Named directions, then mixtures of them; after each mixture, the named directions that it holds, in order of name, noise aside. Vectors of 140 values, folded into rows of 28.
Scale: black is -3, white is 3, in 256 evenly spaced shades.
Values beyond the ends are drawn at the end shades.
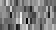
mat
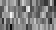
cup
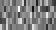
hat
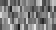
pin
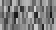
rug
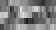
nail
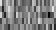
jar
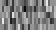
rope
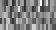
hat, pin, rope.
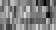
cup, jar, nail.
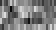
jar, nail.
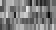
cup, jar, nail.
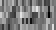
jar, mat, nail.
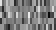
jar.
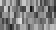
cup, mat, rug.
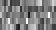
nail, pin.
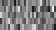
hat, jar, pin.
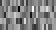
hat, pin, rug.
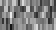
cup, rug.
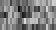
hat, nail.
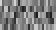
cup, rope, rug.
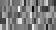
hat.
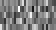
hat, rug.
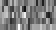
cup, nail, rope.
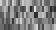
cup, mat, rug.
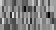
jar, mat, rope.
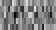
rug.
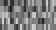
pin, rope.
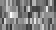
cup, nail, rug.
